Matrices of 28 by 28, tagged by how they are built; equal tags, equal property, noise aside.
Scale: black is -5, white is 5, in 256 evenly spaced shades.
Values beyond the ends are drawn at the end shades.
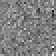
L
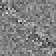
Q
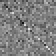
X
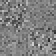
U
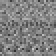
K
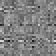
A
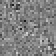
U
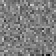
A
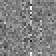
L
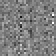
L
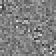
U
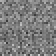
K
